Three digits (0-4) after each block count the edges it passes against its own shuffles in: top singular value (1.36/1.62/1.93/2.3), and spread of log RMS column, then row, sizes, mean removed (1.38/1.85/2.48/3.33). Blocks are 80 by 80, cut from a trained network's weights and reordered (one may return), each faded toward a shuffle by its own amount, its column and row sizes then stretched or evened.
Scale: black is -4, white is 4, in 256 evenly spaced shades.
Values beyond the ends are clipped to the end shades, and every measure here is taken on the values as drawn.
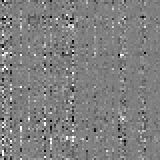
1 4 2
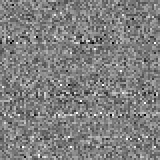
0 0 3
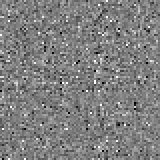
0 2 2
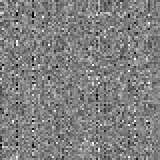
2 3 1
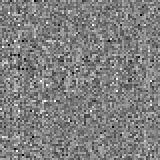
1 1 2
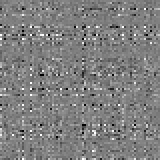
1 3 4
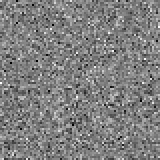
2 0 0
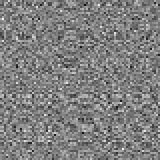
4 0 2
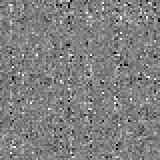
0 3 1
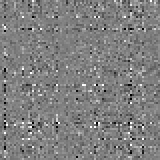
3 3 3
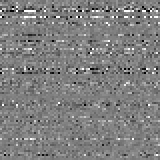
4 1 4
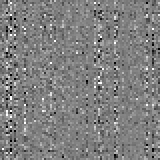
1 4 1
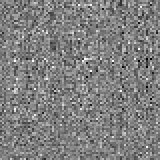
2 2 1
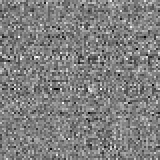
3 0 2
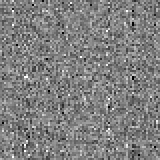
2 2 0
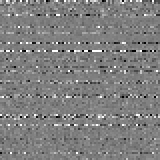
4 0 4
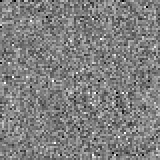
1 0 1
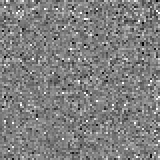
1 2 1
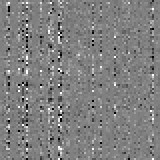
3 4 1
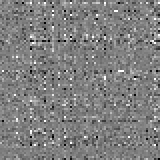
2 3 3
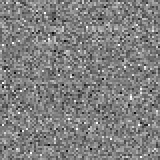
2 0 0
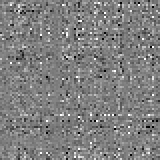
1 3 3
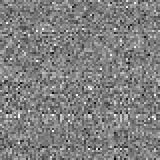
3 2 1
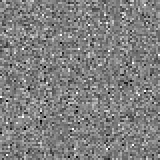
1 2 0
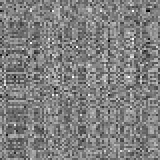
4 0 2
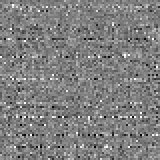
3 1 3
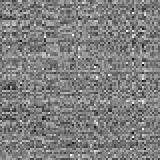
4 2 0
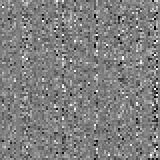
0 4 0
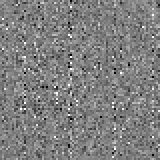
0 3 1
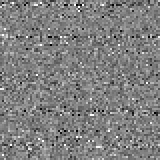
1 0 3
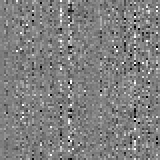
1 4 1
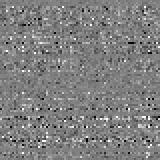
1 1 4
